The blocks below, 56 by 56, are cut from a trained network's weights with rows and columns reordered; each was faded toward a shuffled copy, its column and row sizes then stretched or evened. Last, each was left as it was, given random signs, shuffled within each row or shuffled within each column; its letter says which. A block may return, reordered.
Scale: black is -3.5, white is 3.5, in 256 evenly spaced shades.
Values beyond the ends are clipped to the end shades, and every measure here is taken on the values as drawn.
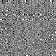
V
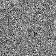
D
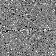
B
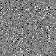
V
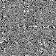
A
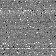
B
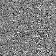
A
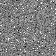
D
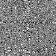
A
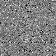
B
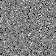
D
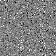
D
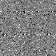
B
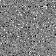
B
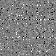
A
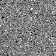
D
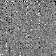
A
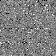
B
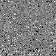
A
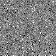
A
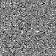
V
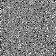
A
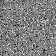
B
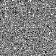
A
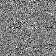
A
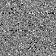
B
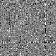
V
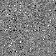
A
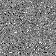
B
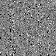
D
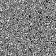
D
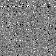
A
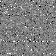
B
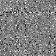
V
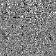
A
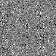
D
